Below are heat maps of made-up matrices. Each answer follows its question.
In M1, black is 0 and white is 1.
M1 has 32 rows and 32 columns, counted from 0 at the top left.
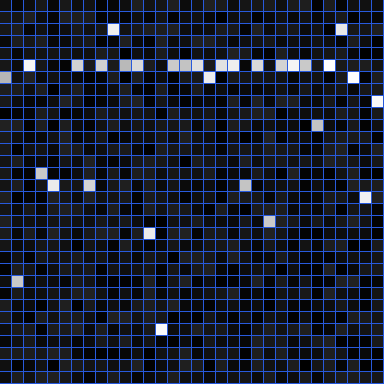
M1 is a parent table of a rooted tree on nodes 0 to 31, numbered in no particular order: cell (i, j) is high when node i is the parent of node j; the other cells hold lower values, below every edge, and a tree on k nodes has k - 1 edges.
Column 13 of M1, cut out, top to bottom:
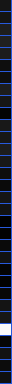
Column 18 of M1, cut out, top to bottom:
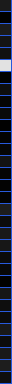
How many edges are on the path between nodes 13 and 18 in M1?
3
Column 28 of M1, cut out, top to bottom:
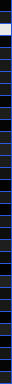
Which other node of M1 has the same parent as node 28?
9
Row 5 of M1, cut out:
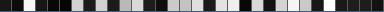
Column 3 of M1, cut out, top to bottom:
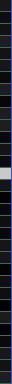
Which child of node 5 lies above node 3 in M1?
14
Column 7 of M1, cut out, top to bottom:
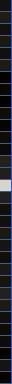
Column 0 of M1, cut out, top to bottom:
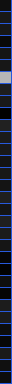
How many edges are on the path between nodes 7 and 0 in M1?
4
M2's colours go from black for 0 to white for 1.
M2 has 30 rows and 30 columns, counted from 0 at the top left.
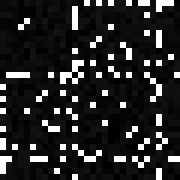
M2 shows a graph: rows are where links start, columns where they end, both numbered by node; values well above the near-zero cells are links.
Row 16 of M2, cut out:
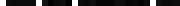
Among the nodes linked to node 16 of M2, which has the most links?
node 12
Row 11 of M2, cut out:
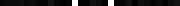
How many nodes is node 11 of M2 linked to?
2
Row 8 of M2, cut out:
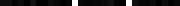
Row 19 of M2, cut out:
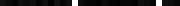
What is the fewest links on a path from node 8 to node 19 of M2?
2
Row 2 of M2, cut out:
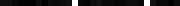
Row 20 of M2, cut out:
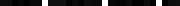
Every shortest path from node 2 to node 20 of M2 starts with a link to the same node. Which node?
node 24
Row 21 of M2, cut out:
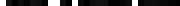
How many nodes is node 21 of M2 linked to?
5
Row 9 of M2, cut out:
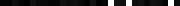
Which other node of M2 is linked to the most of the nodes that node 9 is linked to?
node 0
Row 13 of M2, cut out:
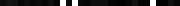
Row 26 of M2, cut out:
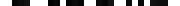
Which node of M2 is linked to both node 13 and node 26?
node 10
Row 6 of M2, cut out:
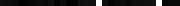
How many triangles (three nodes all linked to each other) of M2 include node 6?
0
